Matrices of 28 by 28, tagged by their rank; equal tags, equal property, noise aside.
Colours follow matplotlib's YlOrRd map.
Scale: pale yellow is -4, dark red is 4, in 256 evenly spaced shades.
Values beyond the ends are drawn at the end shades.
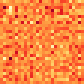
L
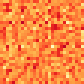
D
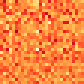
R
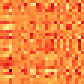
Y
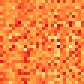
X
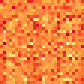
X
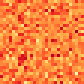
D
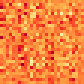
D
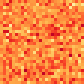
D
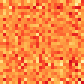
X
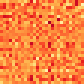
D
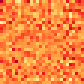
R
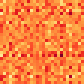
X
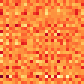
Y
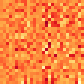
L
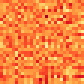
R
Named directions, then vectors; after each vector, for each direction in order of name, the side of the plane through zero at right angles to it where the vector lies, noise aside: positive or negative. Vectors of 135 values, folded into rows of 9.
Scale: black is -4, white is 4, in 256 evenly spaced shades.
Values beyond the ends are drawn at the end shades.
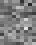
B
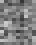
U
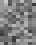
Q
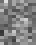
positive, positive, negative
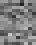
positive, positive, positive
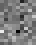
positive, negative, positive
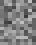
positive, negative, negative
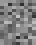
positive, positive, positive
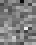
positive, negative, positive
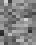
positive, positive, negative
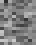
negative, negative, positive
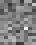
positive, negative, positive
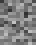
positive, negative, negative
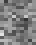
negative, negative, positive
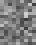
negative, positive, positive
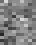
positive, positive, negative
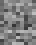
negative, negative, negative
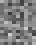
positive, positive, positive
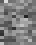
positive, positive, negative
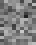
positive, negative, negative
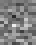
positive, positive, positive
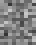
negative, positive, positive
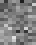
positive, negative, positive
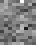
negative, positive, negative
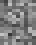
negative, negative, negative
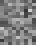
positive, negative, negative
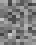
positive, positive, positive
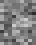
positive, positive, negative
